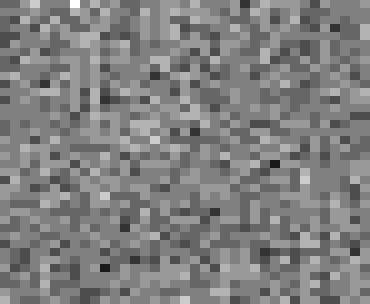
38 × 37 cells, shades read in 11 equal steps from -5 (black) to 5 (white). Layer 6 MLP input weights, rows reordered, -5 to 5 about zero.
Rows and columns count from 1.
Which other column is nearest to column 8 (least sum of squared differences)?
4
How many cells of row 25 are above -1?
28
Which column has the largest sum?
10
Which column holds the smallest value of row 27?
22
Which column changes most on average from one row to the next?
11
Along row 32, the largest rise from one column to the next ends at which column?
37
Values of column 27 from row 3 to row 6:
1 1 -1 0
